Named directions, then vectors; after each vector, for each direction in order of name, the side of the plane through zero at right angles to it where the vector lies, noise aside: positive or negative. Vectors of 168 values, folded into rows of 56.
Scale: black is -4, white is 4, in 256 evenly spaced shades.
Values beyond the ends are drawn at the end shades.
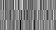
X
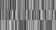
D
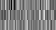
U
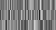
positive, negative, negative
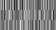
negative, positive, negative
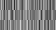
negative, positive, negative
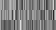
negative, negative, negative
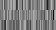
negative, negative, negative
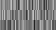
negative, negative, positive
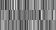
positive, negative, positive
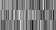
negative, negative, negative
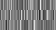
positive, negative, negative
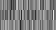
positive, positive, positive
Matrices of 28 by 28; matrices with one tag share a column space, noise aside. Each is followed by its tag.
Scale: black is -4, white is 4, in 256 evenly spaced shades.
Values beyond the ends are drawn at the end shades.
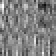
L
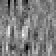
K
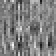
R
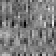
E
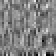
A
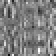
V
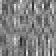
L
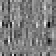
E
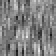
K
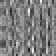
V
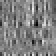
E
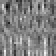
L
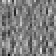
V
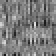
E
